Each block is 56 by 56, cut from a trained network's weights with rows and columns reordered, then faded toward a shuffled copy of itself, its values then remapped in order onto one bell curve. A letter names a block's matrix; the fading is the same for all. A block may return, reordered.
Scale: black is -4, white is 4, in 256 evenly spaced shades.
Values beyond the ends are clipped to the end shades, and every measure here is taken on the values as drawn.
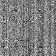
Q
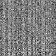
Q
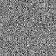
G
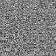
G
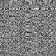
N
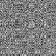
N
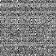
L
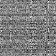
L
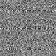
N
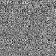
G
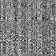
Q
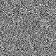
G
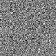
G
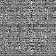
L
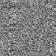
G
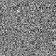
G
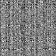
Q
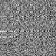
N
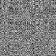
N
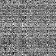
L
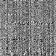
Q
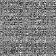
L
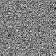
G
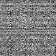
L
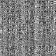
Q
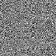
G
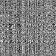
Q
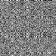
N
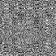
N
